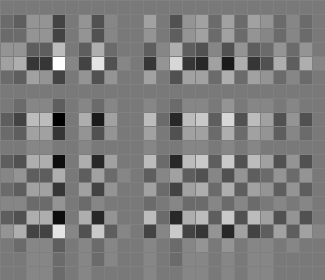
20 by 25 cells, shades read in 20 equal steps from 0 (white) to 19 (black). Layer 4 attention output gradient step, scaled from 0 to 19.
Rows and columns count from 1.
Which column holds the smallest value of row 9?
18
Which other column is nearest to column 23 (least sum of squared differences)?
9
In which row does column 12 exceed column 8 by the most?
5
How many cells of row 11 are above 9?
17
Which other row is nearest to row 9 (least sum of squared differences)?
12
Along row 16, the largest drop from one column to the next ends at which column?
15
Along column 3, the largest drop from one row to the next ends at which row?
6
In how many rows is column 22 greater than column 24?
1
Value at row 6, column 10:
10
